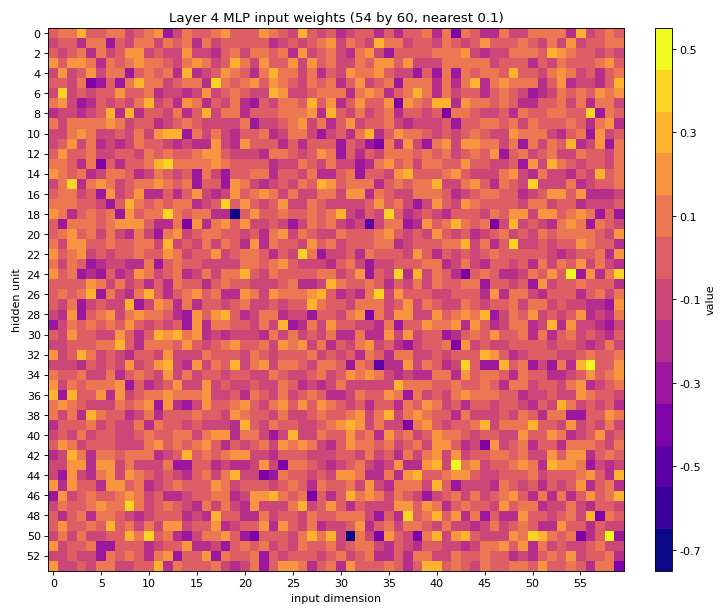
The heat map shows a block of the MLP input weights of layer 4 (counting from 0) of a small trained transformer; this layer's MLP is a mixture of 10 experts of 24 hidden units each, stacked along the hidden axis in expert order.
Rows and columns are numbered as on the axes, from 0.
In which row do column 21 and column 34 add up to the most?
26
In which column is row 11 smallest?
34
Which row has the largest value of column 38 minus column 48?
24
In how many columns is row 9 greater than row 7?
20
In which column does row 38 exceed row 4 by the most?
38
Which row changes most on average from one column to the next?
50
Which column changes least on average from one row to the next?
2
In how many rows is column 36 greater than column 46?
18
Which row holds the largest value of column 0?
36
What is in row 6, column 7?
0.2
